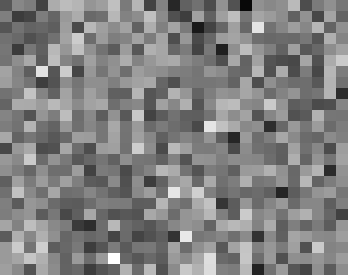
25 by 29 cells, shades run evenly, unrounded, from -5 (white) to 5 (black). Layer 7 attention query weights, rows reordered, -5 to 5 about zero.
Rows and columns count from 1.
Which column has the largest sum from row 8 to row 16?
17
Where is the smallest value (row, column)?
24, 10
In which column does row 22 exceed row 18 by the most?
15
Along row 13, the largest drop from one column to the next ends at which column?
21
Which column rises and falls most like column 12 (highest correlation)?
6
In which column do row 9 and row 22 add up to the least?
16
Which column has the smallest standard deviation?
9
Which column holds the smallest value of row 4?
7
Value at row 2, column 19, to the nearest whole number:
-1
